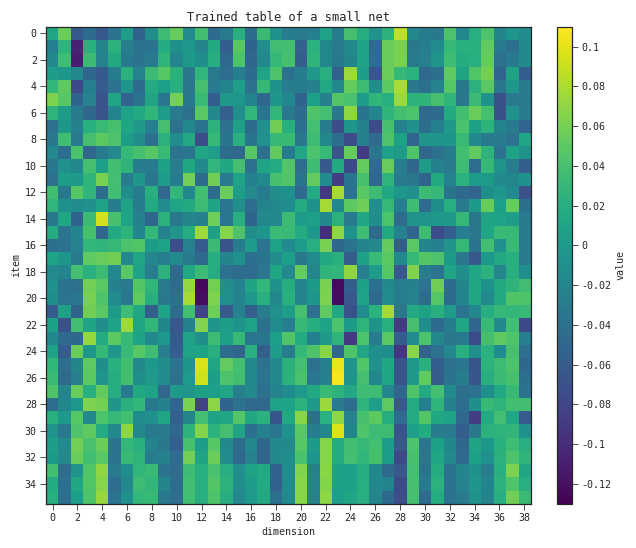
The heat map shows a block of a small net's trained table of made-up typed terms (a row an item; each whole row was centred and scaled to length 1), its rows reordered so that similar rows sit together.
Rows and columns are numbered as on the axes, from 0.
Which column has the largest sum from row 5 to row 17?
27
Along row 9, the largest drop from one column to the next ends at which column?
25
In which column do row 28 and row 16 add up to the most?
22
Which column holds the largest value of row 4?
28
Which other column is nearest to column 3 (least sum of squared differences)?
13
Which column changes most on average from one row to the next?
23
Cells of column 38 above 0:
10
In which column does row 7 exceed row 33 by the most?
18
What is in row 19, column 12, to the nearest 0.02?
-0.12
